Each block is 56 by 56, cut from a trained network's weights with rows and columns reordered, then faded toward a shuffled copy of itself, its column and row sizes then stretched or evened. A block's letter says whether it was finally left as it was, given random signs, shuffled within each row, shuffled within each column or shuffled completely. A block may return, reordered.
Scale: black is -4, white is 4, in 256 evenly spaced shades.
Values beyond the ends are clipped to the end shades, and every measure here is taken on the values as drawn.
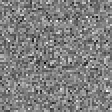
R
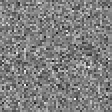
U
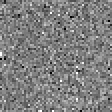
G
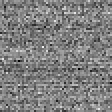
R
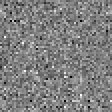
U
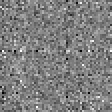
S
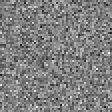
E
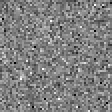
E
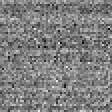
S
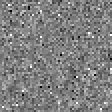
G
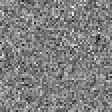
G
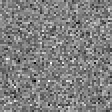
R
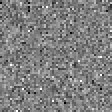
G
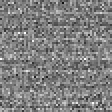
R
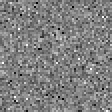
E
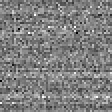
R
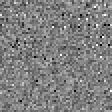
R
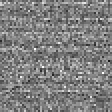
R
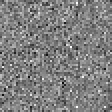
G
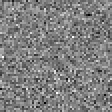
R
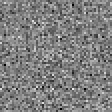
S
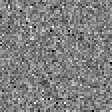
R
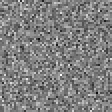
E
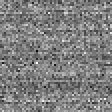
R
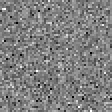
E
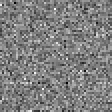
R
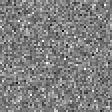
E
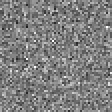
G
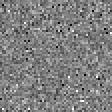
R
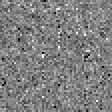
G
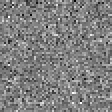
R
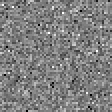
E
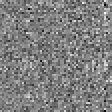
S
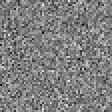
G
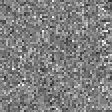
G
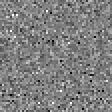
R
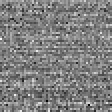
R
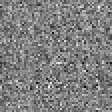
U
